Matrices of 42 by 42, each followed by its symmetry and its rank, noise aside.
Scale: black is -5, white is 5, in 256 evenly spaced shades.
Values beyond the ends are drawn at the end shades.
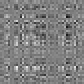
antisymmetric, rank two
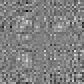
no symmetry, rank four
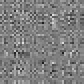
antisymmetric, rank four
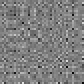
symmetric, rank three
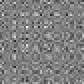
symmetric, rank three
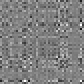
symmetric, rank three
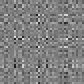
antisymmetric, rank two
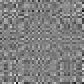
no symmetry, rank three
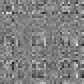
no symmetry, rank three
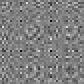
symmetric, rank three
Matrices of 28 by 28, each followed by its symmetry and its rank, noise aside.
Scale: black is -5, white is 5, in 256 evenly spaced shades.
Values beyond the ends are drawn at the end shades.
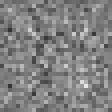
symmetric, rank five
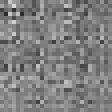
antisymmetric, rank four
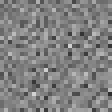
symmetric, rank five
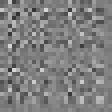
symmetric, rank three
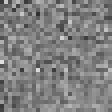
no symmetry, rank five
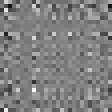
no symmetry, rank three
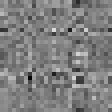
no symmetry, rank three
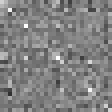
symmetric, rank five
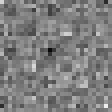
symmetric, rank four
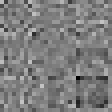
symmetric, rank three
